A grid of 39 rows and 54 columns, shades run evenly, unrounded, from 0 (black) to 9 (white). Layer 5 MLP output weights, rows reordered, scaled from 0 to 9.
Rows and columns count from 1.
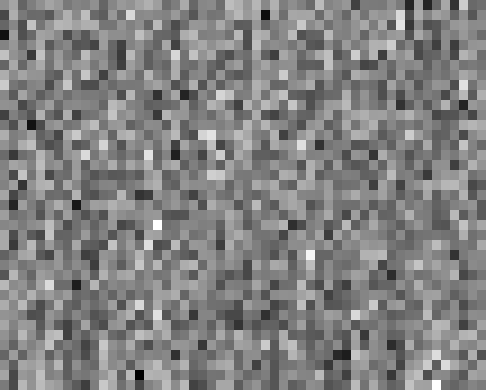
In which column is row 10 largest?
25
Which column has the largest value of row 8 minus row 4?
1
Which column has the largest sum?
15
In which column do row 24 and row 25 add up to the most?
17
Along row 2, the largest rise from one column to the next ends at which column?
31
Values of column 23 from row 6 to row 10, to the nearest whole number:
5 5 5 3 5
